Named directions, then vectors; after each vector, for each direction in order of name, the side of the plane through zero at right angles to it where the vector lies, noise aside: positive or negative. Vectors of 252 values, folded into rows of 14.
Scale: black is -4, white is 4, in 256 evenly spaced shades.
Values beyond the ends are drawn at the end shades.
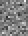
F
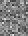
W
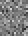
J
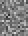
positive, positive, negative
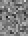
positive, positive, positive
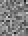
negative, negative, positive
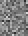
negative, negative, positive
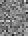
positive, positive, negative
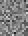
negative, negative, positive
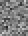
positive, negative, negative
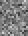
positive, negative, positive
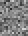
positive, negative, negative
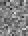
positive, negative, negative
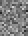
positive, negative, positive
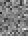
positive, negative, negative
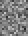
positive, positive, positive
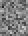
negative, negative, negative
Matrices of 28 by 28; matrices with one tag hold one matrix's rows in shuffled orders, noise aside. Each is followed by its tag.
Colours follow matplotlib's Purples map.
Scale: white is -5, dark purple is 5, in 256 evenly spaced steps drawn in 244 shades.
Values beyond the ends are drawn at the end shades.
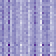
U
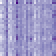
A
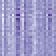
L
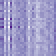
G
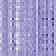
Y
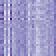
G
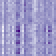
L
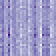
U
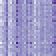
A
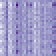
A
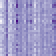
A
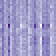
U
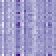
L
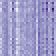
Y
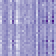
Y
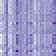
A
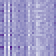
G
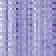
A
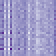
G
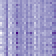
A
